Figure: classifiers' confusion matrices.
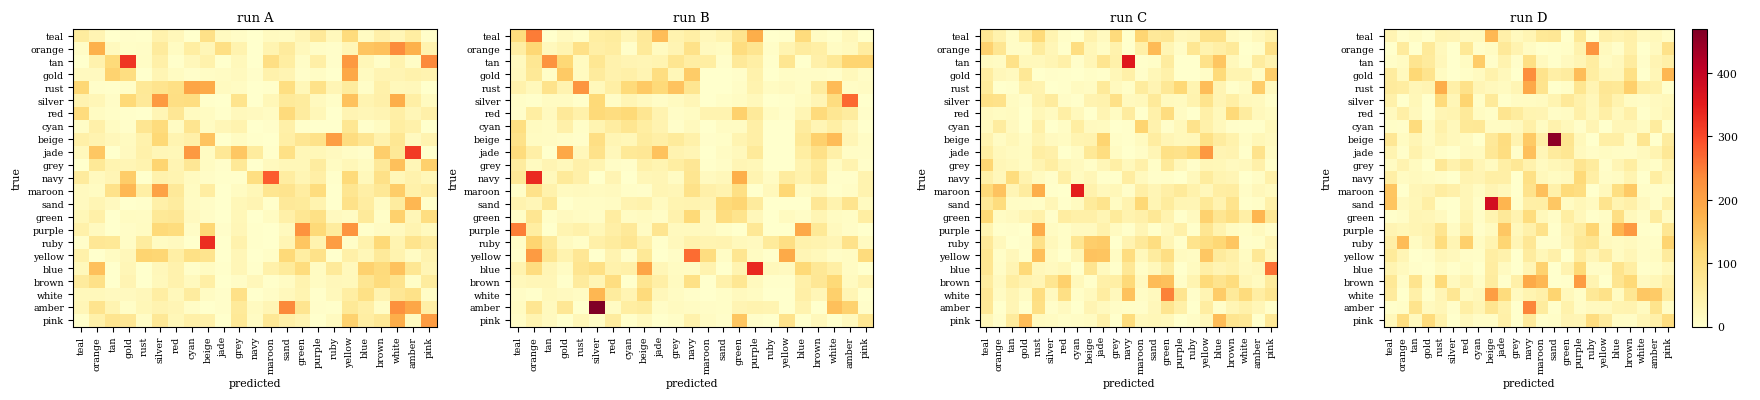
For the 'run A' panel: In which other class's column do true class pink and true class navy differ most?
maroon
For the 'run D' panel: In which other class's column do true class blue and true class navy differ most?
maroon
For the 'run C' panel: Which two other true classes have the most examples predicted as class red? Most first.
brown, white
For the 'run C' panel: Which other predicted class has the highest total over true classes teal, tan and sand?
navy
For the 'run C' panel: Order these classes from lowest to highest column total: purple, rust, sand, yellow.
purple, sand, rust, yellow
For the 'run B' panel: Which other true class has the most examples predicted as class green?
navy
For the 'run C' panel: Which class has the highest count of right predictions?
yellow
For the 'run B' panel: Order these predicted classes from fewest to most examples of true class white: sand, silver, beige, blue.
sand, blue, beige, silver
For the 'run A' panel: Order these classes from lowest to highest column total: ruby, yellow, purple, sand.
ruby, purple, sand, yellow
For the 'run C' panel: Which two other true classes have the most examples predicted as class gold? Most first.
pink, blue
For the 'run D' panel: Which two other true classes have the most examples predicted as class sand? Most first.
beige, white
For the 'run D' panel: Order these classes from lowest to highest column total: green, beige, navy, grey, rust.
grey, green, rust, beige, navy
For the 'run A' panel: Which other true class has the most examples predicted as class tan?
gold
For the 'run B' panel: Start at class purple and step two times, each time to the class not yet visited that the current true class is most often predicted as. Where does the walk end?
orange
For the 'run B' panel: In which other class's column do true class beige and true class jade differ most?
gold
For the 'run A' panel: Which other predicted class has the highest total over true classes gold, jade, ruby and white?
amber
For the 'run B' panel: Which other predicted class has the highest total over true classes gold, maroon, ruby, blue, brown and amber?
silver
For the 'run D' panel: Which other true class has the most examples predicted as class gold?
pink
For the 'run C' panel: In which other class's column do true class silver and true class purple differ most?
rust
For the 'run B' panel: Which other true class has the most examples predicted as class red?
brown
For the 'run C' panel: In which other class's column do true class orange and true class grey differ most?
sand
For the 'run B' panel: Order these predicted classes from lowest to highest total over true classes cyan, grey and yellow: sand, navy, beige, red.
sand, red, beige, navy
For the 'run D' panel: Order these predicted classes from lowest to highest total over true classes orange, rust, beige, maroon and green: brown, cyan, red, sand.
cyan, red, brown, sand
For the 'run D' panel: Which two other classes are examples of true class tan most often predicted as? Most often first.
cyan, navy
